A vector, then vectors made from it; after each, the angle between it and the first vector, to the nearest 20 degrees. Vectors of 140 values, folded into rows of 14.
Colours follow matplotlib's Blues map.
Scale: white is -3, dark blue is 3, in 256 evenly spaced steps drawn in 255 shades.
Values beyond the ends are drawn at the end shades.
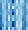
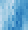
120 degrees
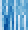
100 degrees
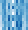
160 degrees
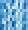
40 degrees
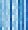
80 degrees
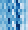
120 degrees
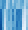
100 degrees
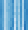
80 degrees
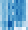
120 degrees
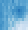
80 degrees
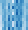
160 degrees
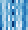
20 degrees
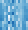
40 degrees
